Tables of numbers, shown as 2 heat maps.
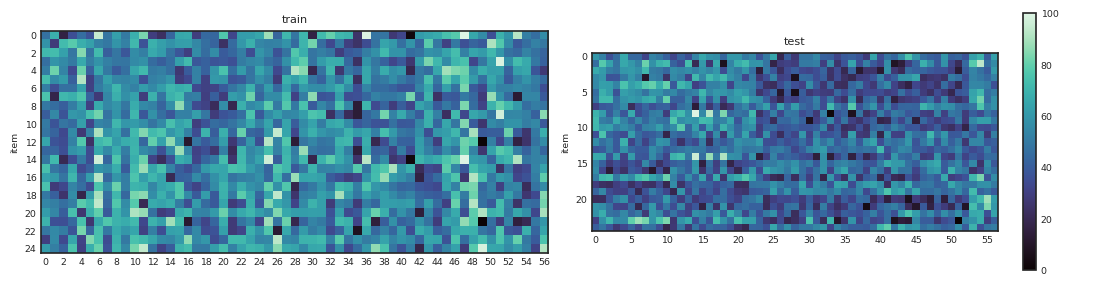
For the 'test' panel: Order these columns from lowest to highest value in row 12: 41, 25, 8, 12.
12, 25, 8, 41
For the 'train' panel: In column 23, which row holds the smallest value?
2
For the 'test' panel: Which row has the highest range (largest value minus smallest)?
8
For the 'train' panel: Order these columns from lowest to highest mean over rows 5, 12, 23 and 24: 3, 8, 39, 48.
39, 3, 8, 48
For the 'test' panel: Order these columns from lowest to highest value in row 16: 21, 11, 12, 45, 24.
45, 21, 12, 11, 24
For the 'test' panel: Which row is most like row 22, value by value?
0
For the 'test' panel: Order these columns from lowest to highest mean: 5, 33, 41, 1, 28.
28, 33, 41, 5, 1
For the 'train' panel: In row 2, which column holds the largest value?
4
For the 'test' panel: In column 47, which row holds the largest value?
11
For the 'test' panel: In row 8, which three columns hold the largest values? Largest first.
14, 16, 18
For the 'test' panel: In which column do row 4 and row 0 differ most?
44
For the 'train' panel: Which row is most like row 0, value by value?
14
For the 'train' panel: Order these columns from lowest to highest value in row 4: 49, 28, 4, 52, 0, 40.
52, 0, 40, 49, 4, 28
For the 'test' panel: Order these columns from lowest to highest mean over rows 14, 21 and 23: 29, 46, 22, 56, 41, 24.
24, 29, 46, 41, 56, 22
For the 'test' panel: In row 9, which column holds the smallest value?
30
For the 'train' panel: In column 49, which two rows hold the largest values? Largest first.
24, 20
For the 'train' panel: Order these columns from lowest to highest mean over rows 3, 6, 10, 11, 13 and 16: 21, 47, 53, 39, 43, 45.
21, 39, 53, 43, 45, 47
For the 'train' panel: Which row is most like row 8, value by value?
13
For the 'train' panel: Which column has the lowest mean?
35
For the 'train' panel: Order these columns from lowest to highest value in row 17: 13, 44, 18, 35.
44, 18, 35, 13
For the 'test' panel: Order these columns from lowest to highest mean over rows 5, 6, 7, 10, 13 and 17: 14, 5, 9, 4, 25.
25, 14, 5, 9, 4
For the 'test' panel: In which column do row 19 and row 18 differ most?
41
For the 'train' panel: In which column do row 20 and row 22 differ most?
26
